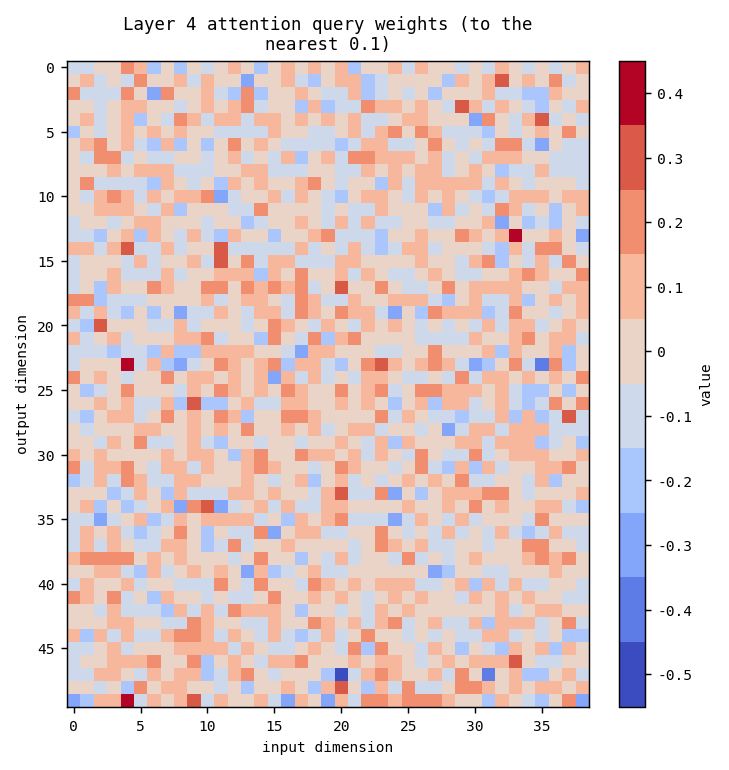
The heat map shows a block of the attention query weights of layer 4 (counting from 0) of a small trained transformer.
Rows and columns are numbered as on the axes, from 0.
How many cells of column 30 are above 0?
20
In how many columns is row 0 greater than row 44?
17
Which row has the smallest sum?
12
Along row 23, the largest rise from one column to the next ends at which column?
36
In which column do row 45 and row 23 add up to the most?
23
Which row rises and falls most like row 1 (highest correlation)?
48
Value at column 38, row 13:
-0.3
